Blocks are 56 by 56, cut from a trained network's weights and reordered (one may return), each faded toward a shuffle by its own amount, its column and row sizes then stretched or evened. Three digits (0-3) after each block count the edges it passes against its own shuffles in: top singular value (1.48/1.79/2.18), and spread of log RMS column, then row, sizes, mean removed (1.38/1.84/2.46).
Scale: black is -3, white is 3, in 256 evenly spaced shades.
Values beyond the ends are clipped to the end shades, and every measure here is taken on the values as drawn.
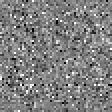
0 1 1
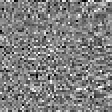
3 0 2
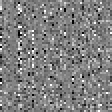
1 3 0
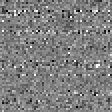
0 1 3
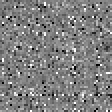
0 2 2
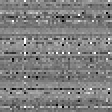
2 1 3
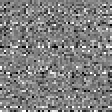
3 1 3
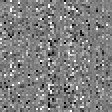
0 3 0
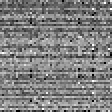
3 1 1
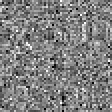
2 1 0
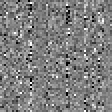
1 3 0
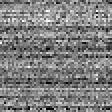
3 1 3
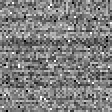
1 0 0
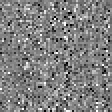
0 2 1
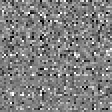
1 2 3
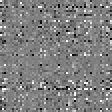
1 3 3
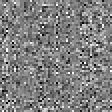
2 3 1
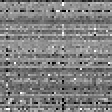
3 1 3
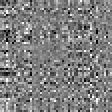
3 3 2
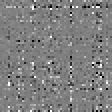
1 3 3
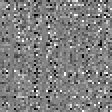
0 3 2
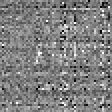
1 3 1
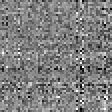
0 3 2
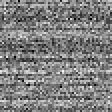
2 0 1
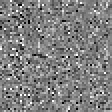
0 2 1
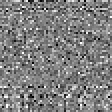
2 0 2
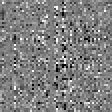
2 3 1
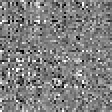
2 2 2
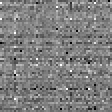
1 2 2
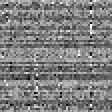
3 2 0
